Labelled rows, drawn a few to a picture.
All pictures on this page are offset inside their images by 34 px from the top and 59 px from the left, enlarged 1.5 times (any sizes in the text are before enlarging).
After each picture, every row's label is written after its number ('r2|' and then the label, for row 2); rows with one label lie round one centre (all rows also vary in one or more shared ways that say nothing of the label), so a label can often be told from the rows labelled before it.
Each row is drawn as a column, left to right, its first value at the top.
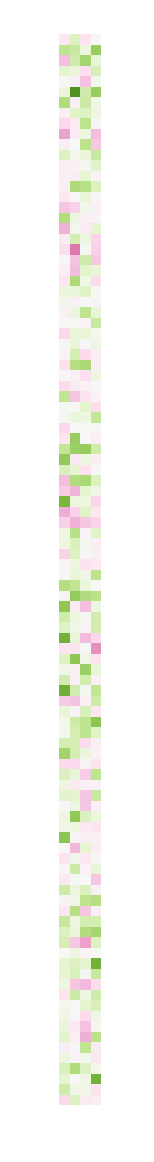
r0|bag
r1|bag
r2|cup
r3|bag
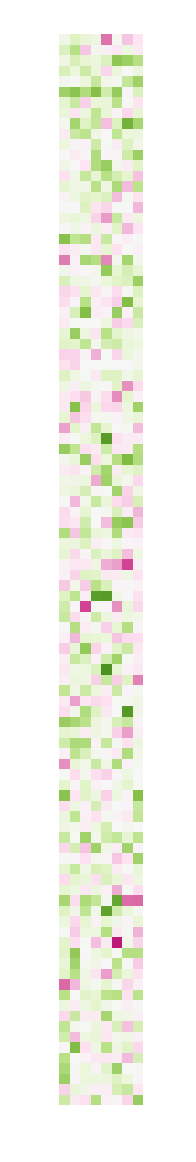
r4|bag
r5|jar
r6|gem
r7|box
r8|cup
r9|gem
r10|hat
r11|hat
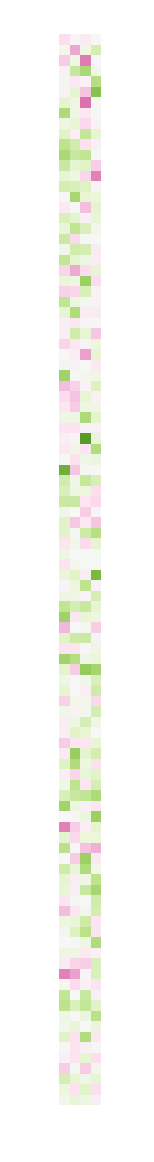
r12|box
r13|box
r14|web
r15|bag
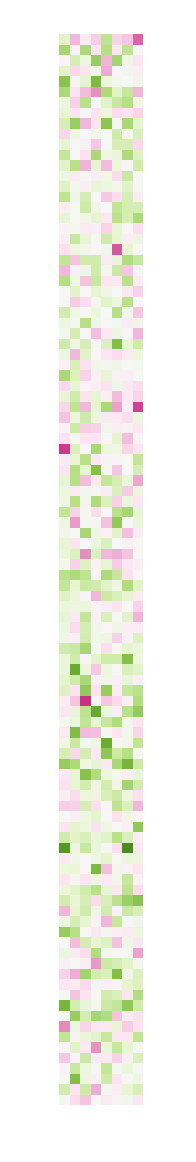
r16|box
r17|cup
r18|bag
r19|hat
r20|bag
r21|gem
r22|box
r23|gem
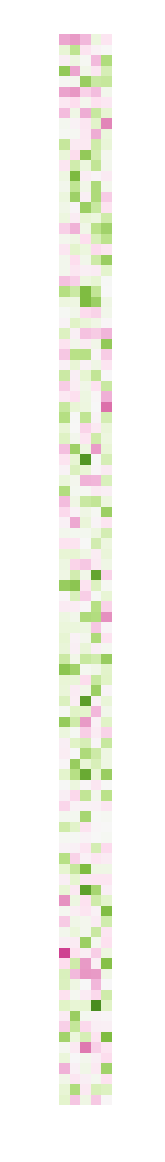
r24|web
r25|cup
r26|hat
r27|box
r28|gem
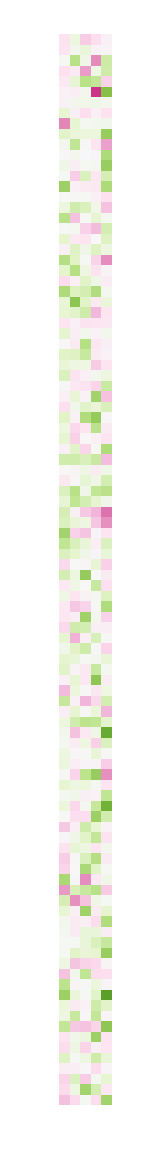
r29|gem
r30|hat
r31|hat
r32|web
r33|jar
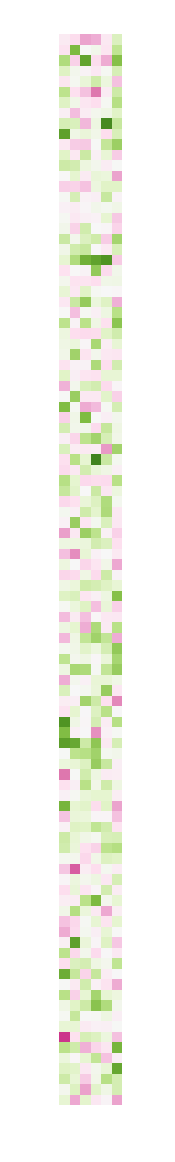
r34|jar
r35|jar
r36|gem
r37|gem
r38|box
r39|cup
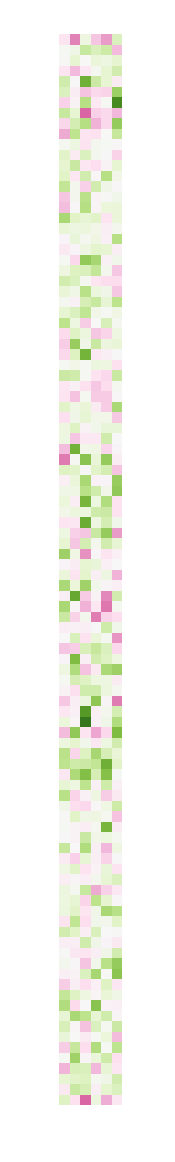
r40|box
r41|cup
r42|hat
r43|gem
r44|gem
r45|jar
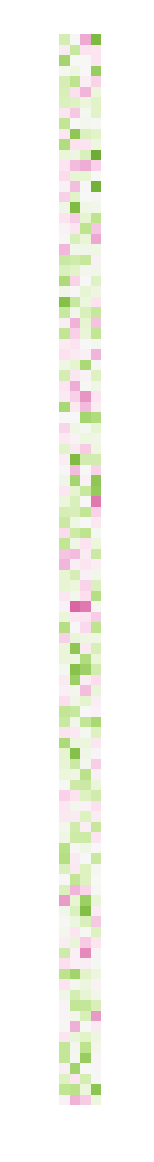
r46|hat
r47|gem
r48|gem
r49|web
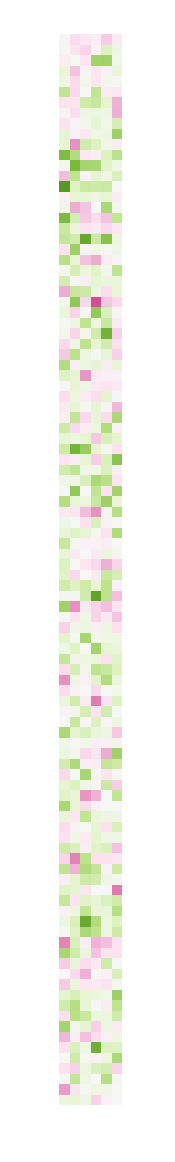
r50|box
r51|jar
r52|cup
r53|cup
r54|cup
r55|gem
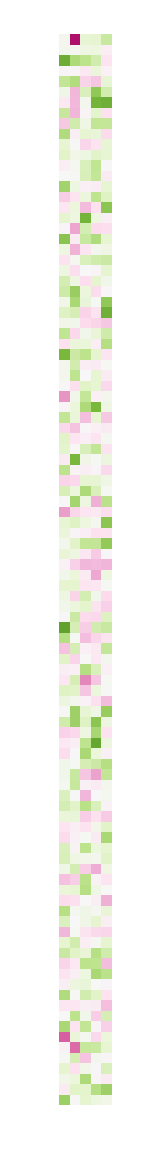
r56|hat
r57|hat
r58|jar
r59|jar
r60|hat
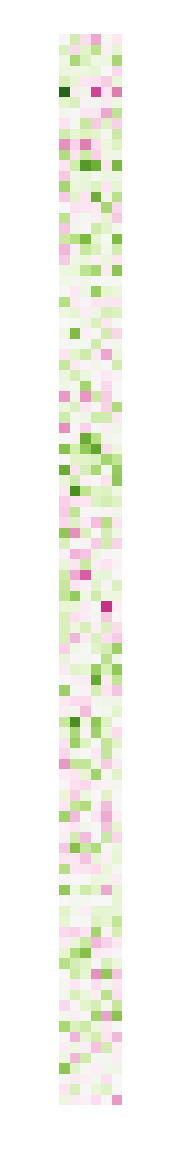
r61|bag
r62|jar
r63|jar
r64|cup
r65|gem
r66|cup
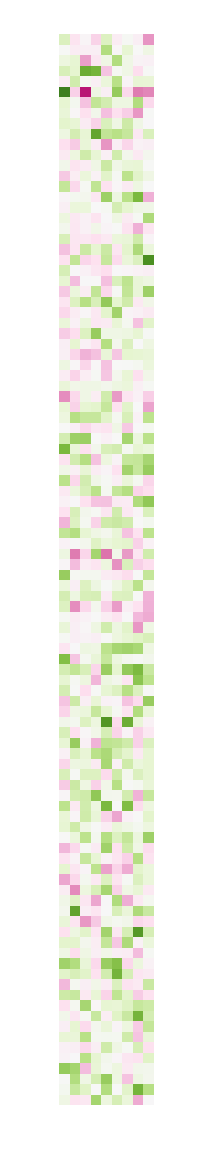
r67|bag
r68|gem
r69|web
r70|web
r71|jar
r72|gem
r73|jar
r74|cup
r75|gem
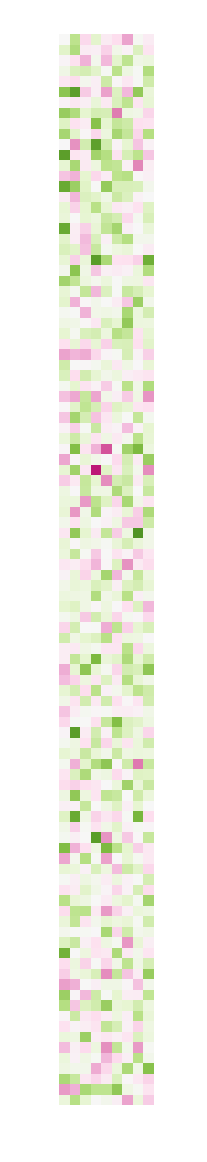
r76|box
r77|bag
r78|web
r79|box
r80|box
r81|jar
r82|cup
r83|bag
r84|gem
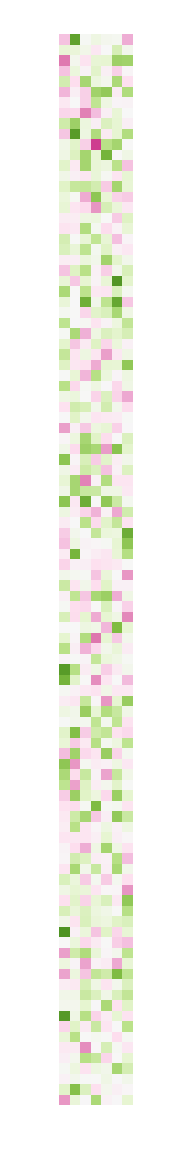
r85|cup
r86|web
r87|hat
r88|jar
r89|box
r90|hat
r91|gem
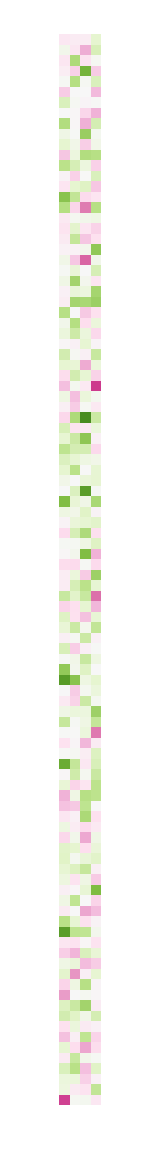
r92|cup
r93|cup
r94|web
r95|hat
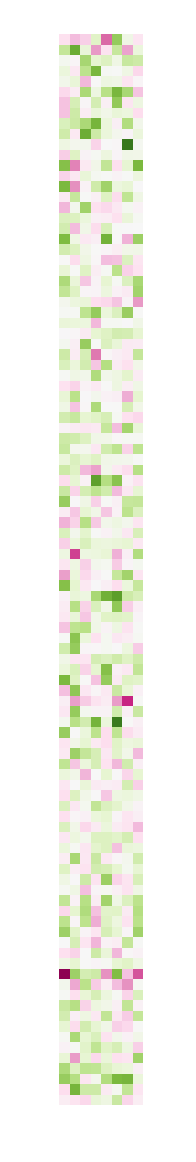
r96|cup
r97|bag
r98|gem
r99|web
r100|cup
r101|bag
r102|box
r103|cup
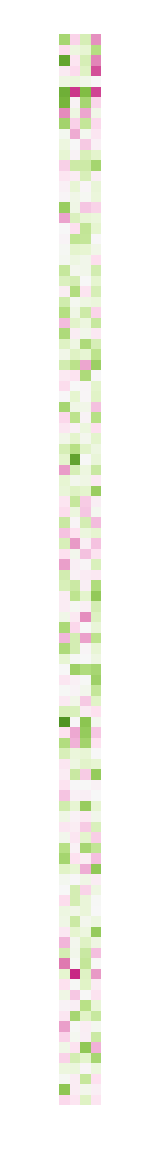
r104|hat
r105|cup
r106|jar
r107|cup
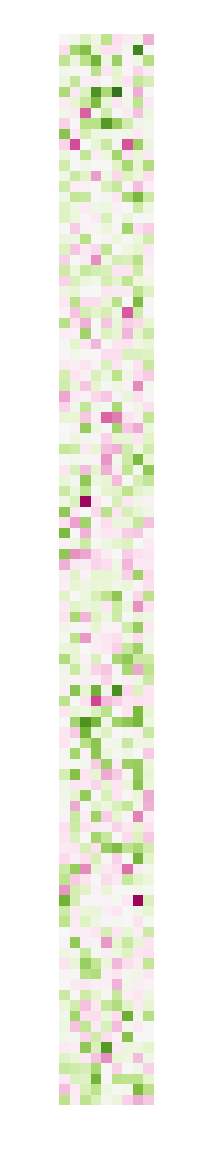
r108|gem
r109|bag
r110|jar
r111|bag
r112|box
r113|box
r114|jar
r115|hat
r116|cup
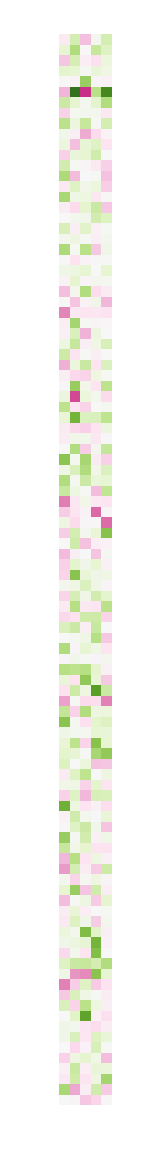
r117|jar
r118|bag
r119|cup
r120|bag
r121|bag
